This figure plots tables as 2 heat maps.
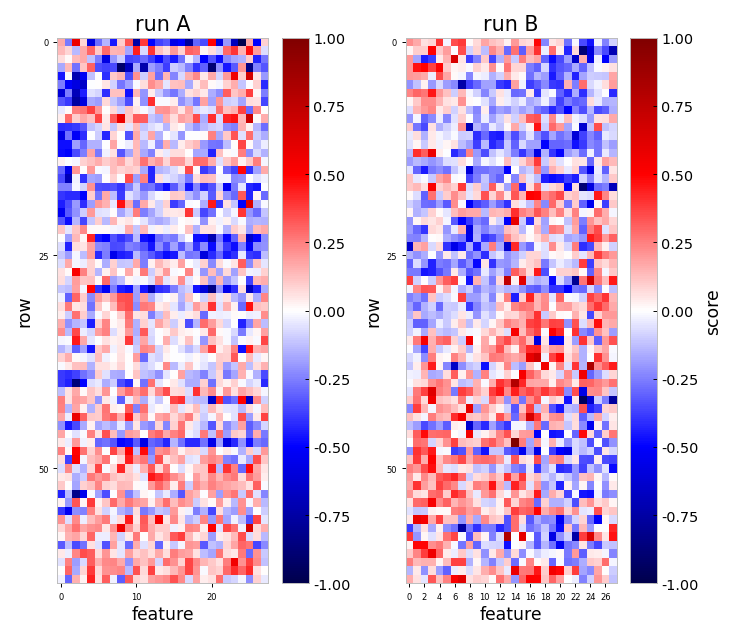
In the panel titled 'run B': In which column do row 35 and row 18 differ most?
17
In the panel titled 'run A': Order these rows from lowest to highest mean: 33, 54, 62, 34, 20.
20, 33, 34, 54, 62
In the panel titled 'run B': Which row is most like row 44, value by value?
63
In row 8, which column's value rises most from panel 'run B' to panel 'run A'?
21
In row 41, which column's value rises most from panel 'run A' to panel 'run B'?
3
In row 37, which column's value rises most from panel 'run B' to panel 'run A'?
23
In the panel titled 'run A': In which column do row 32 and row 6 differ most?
2
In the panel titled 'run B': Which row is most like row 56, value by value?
59
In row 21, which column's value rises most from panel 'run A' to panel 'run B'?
14
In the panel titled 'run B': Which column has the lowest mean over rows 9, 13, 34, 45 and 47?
24
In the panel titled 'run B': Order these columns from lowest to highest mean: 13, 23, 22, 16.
23, 22, 13, 16
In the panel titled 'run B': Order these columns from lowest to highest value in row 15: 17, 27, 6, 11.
11, 6, 27, 17
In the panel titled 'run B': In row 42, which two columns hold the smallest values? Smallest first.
23, 27
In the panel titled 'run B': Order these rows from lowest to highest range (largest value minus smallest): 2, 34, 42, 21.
34, 21, 2, 42
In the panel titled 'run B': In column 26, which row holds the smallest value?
2
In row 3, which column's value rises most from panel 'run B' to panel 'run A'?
24
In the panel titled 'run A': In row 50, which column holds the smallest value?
24
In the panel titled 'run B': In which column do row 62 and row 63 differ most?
14
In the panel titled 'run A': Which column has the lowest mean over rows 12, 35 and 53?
0
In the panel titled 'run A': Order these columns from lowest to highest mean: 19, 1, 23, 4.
1, 19, 23, 4
